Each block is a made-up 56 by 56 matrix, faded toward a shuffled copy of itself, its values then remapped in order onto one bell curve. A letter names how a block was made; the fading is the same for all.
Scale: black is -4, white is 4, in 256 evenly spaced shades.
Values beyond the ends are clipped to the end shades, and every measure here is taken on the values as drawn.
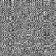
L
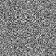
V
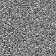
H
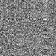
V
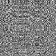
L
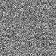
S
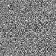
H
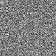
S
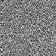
H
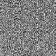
H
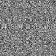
V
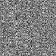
H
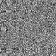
V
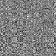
L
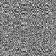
L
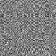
L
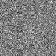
V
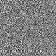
V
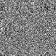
S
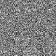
H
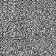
S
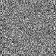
H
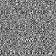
L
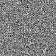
H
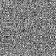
V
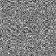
L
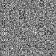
H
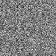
S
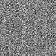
V
